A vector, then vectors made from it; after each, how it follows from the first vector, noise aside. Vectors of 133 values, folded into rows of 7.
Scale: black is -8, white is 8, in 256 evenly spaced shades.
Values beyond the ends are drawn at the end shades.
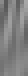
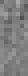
negated, partly zeroed.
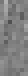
negated, partly zeroed.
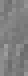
wrapped around, negated, shrunk.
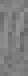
wrapped around, shrunk.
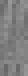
wrapped around, shrunk.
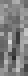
wrapped around, negated, scaled up.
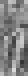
wrapped around, negated, scaled up.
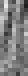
negated, scaled up.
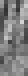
scaled up.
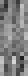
wrapped around, negated, scaled up.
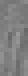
wrapped around, shrunk.
